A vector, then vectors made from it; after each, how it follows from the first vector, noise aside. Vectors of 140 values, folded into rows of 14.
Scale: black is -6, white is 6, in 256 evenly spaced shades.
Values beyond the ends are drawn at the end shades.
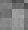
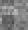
wrapped around, negated.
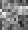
wrapped around, negated, scaled up.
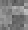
wrapped around, negated.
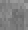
negated, shrunk.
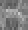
wrapped around, negated.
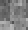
wrapped around, negated.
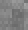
negated, shrunk.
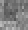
reversed, negated.
